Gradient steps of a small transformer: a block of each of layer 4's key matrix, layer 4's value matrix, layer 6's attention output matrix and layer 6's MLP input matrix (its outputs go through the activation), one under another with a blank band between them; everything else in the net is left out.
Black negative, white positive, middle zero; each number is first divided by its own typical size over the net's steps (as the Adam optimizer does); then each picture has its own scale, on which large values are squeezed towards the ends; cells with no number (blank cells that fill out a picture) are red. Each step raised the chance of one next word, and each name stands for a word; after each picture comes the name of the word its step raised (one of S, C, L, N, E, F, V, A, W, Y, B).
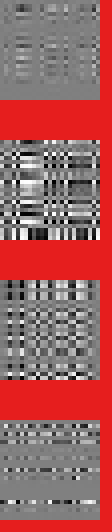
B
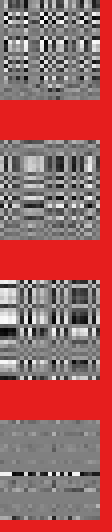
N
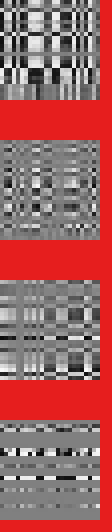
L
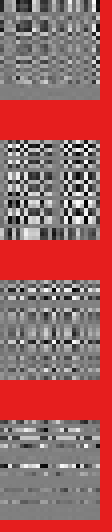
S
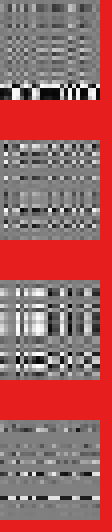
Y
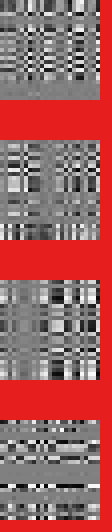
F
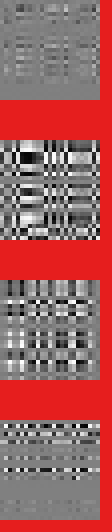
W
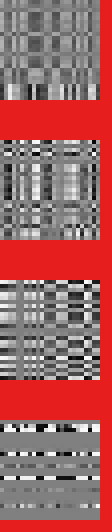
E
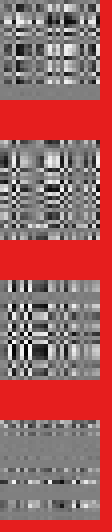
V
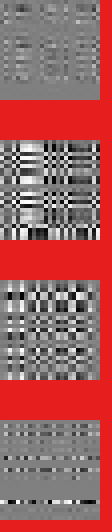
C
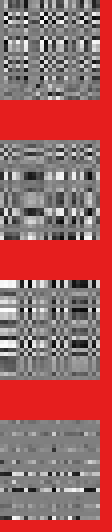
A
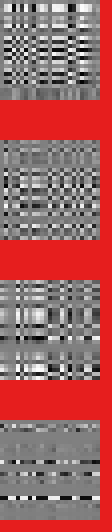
L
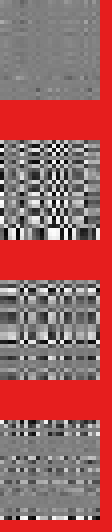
S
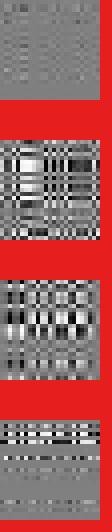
N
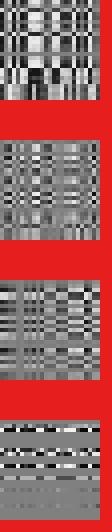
C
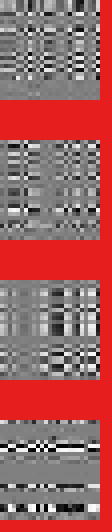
Y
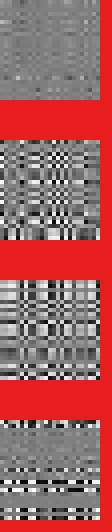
B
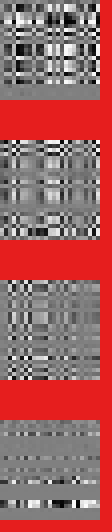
E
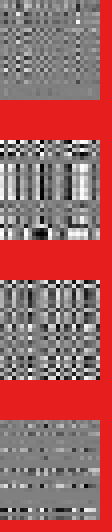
E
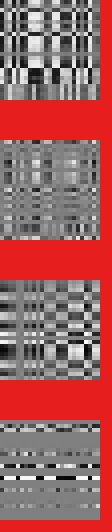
V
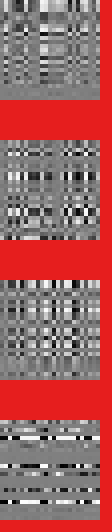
A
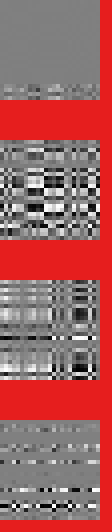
L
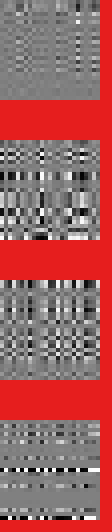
A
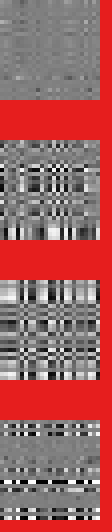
F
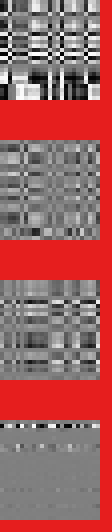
W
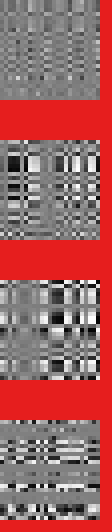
N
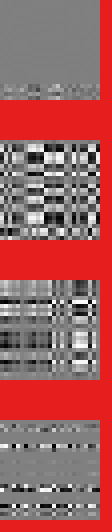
W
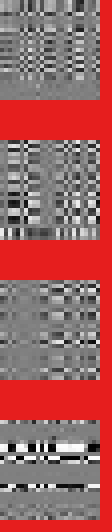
S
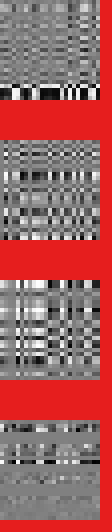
A
